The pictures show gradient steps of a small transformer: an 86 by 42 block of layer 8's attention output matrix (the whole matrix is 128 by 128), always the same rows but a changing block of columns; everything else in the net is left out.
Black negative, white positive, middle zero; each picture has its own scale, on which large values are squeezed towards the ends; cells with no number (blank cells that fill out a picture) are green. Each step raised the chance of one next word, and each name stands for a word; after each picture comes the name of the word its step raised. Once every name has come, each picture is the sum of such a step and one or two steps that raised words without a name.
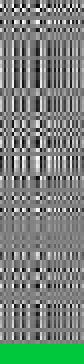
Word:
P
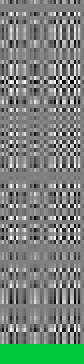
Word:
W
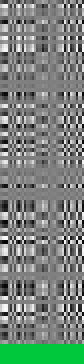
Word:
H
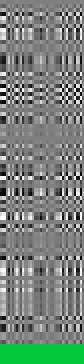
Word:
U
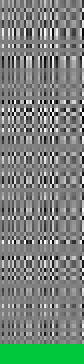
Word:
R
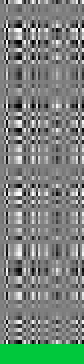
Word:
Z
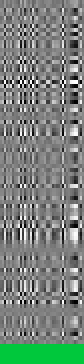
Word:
W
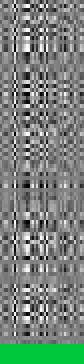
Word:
H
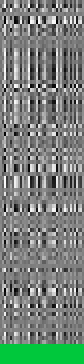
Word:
P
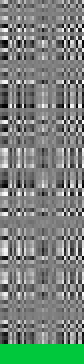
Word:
Z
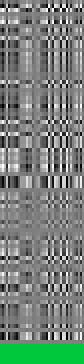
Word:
P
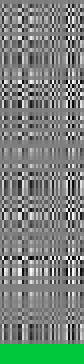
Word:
U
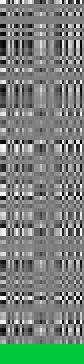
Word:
Z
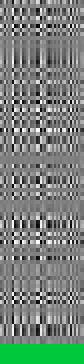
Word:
R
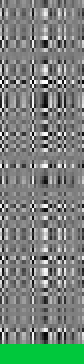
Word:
W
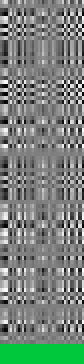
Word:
U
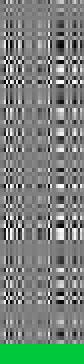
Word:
W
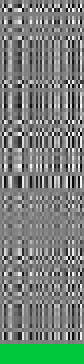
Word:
P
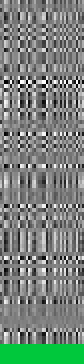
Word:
W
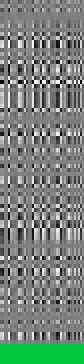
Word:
W
